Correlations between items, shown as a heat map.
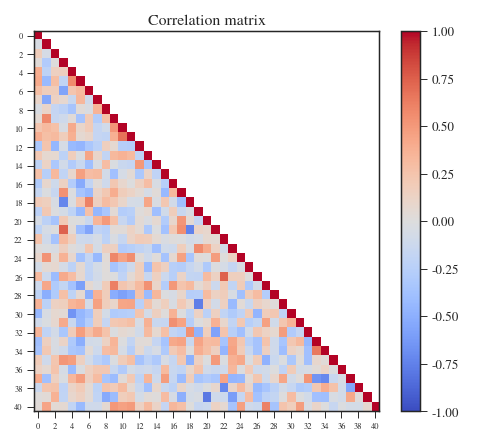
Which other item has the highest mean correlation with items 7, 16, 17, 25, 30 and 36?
31
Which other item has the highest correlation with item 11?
10
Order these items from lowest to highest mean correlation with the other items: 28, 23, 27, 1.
28, 23, 1, 27
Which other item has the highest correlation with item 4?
5
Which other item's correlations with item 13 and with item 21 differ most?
18
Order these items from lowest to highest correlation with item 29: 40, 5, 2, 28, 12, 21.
12, 21, 28, 2, 40, 5
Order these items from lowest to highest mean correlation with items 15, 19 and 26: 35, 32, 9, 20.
9, 20, 32, 35
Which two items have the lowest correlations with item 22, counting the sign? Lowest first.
38, 34
